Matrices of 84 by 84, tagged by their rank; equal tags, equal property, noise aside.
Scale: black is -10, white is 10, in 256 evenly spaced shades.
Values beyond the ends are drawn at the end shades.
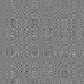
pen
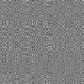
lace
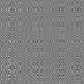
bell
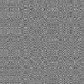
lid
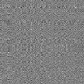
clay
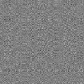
clay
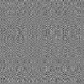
lid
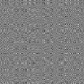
lace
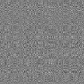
clay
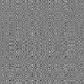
lace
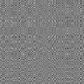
bell
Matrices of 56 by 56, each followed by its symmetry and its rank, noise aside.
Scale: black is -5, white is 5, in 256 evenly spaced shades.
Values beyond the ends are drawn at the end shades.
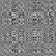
no symmetry, rank three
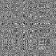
antisymmetric, rank four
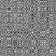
symmetric, rank four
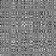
no symmetry, rank four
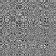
antisymmetric, rank four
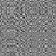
no symmetry, rank three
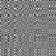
antisymmetric, rank two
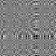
no symmetry, rank two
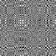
symmetric, rank two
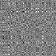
no symmetry, rank four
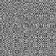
antisymmetric, rank four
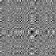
symmetric, rank three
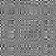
no symmetry, rank three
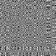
antisymmetric, rank four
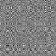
no symmetry, rank three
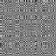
antisymmetric, rank two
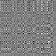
no symmetry, rank three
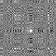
symmetric, rank three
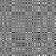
no symmetry, rank three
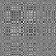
symmetric, rank two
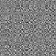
antisymmetric, rank four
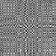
symmetric, rank two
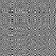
no symmetry, rank two
